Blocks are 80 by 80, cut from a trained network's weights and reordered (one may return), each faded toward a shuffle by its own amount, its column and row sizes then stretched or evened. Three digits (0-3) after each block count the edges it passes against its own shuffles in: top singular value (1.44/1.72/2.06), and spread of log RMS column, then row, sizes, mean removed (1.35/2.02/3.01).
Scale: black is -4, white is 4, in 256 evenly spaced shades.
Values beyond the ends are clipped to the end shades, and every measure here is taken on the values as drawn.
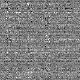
2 2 2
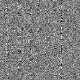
2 2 1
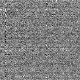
1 2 1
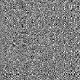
3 2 1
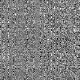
0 3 1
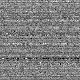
3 0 2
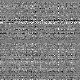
3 2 3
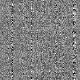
0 3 0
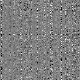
1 3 1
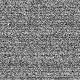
2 0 1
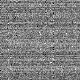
3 2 0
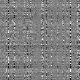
3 3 0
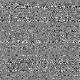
0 1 3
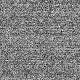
1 0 0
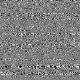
1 0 3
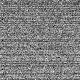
3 0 0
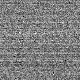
2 1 1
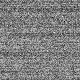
2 0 0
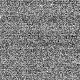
1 1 0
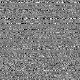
0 0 3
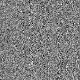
0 2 0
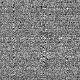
1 2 1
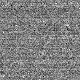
1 1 1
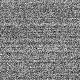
2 1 0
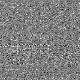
1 0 2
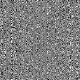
0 3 1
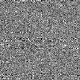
2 1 2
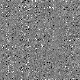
0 2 1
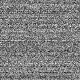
2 0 2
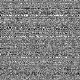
2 1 3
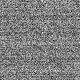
1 0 0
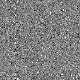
0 1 1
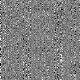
2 3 0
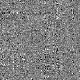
2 2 1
